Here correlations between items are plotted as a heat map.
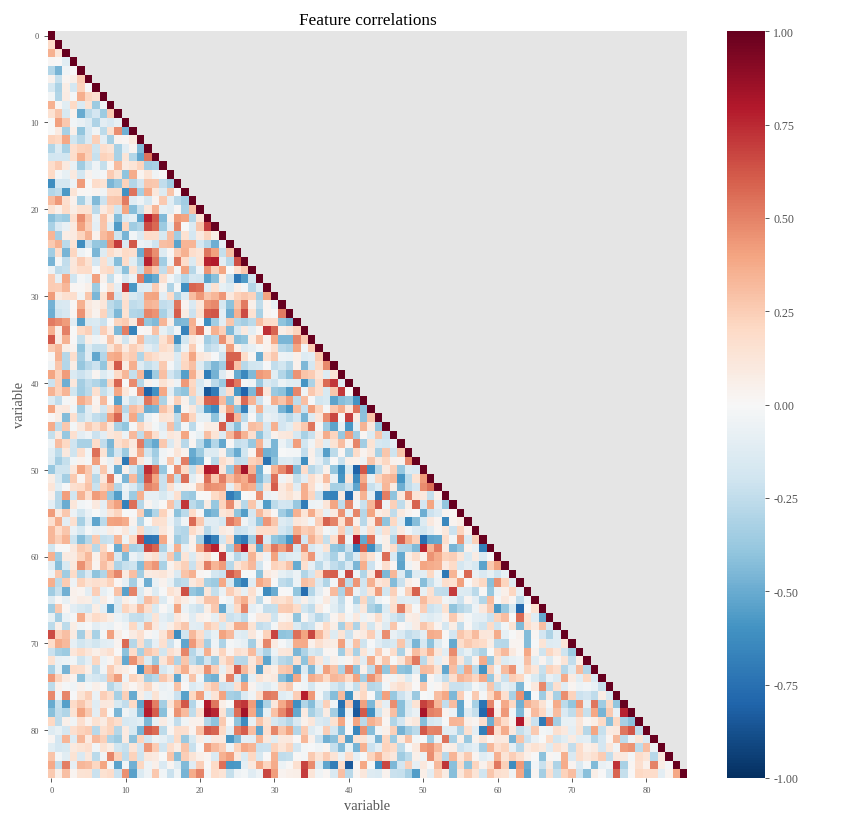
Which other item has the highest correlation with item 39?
41
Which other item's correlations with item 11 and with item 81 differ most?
24
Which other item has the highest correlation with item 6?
48
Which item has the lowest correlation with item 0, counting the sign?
17
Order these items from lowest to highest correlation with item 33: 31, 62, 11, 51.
31, 51, 62, 11
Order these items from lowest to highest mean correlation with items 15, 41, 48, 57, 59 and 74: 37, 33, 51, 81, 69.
51, 37, 81, 69, 33
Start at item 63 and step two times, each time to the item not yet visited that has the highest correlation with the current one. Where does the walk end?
67
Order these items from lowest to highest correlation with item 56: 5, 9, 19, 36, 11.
5, 11, 36, 9, 19
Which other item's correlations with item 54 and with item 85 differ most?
34
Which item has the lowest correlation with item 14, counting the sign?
58
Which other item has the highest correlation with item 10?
29
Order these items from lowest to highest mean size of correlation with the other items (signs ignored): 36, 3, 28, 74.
3, 36, 74, 28
